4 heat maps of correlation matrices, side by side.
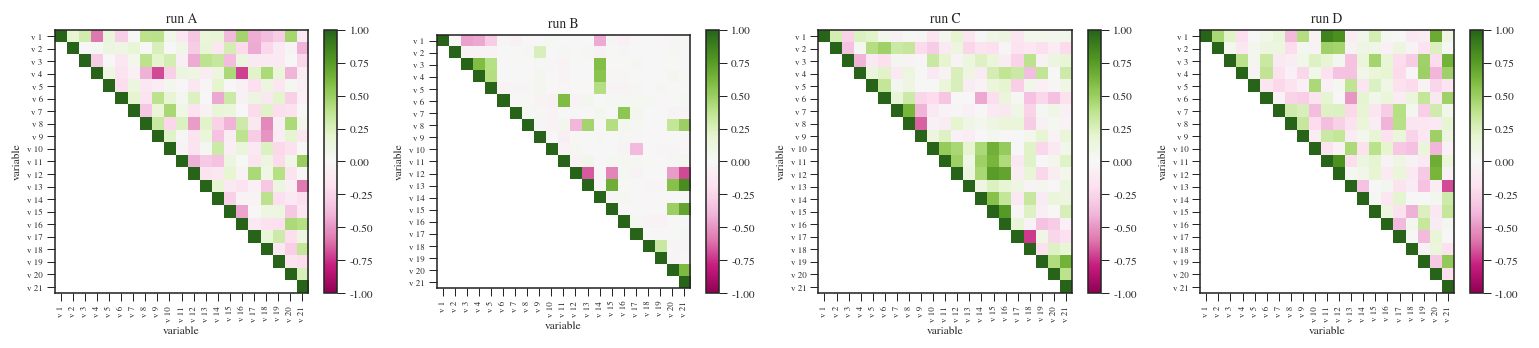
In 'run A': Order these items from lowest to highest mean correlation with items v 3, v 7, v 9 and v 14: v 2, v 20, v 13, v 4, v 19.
v 4, v 19, v 20, v 2, v 13
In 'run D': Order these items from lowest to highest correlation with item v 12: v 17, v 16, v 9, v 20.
v 16, v 17, v 9, v 20
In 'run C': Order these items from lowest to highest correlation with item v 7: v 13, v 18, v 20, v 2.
v 18, v 13, v 20, v 2
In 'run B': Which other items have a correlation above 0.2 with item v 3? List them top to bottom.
v 4, v 5, v 14
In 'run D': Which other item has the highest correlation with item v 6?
v 21
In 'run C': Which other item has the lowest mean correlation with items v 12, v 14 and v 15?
v 6
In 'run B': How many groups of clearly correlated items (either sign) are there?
7
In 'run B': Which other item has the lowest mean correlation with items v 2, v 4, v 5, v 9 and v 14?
v 1
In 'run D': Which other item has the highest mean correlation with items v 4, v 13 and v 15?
v 10
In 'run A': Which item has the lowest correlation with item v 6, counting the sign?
v 14
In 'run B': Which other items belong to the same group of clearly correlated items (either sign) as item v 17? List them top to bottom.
v 10
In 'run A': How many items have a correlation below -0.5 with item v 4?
3
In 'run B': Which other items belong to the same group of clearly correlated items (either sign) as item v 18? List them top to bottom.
v 19
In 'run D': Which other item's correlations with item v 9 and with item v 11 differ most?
v 8
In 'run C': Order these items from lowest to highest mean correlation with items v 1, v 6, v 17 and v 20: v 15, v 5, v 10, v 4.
v 10, v 15, v 5, v 4
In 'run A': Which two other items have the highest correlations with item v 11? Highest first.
v 21, v 8
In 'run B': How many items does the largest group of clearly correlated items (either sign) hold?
6
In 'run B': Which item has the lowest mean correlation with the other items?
v 12
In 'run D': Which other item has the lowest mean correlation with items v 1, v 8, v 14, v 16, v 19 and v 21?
v 13
